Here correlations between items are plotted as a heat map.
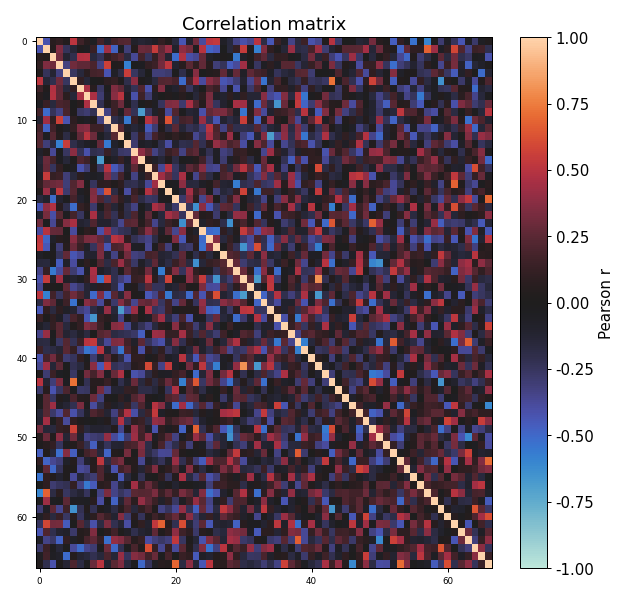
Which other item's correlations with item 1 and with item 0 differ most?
57
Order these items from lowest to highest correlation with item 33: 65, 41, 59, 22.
22, 65, 41, 59
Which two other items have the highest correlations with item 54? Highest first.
47, 48
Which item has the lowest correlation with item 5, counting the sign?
59
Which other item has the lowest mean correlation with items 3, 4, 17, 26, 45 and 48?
34
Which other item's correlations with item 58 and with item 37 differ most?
15
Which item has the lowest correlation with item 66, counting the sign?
46
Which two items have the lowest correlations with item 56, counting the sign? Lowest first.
7, 8
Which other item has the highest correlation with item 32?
26
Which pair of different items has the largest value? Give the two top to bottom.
30, 41
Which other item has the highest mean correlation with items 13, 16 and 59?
64
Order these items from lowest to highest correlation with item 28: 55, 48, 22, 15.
22, 15, 55, 48
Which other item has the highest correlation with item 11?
25
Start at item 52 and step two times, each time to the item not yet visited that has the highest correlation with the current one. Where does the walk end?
63
